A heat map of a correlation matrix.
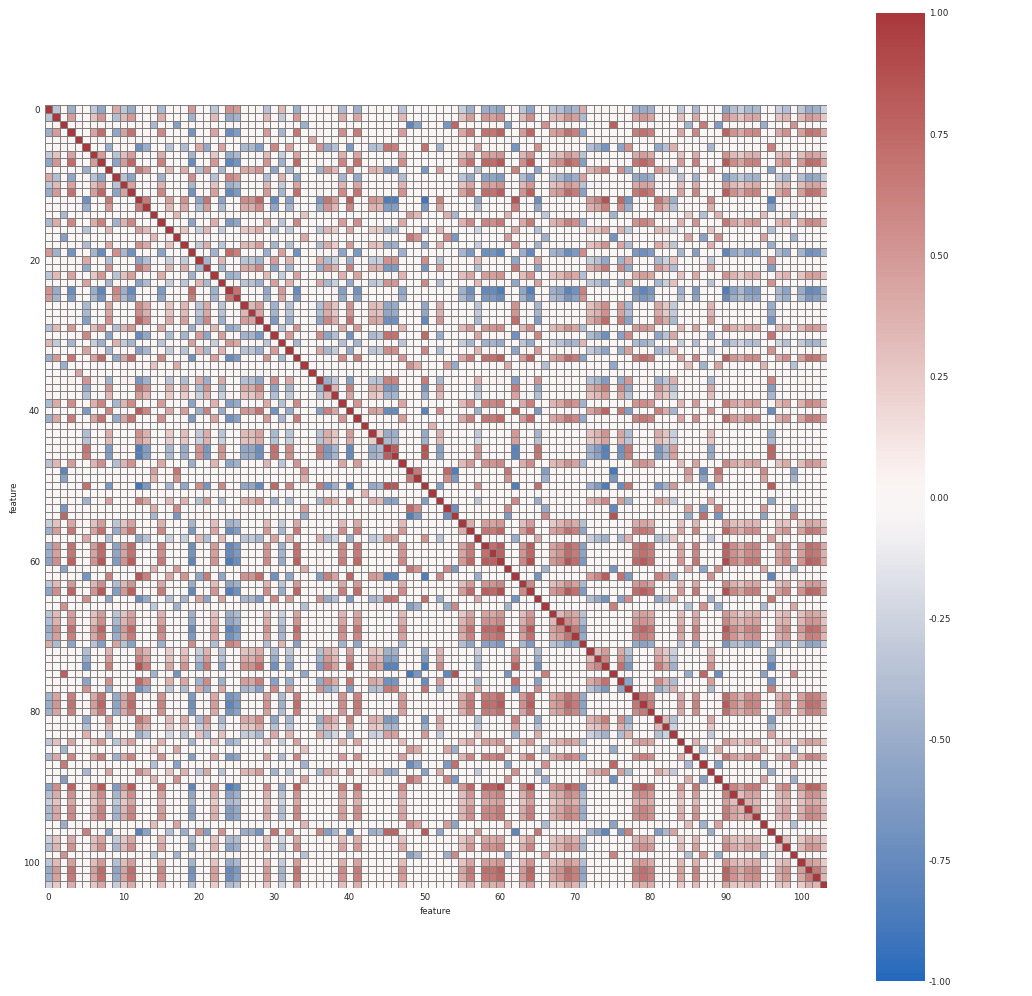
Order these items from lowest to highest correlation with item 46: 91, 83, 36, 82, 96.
82, 91, 83, 36, 96
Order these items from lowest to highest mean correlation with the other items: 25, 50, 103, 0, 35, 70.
25, 0, 50, 35, 103, 70
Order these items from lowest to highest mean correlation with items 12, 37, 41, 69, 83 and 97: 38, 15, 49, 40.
49, 38, 40, 15
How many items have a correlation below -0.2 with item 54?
10
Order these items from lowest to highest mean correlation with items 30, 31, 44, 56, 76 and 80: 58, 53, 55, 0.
0, 53, 55, 58
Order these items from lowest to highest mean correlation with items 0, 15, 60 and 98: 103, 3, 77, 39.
77, 103, 39, 3
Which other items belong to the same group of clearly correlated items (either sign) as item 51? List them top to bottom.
42
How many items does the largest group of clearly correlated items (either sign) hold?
47
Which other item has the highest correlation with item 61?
48
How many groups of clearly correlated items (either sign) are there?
5
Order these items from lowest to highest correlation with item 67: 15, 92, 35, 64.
35, 92, 15, 64
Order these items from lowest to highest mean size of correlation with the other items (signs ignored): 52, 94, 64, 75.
75, 52, 94, 64
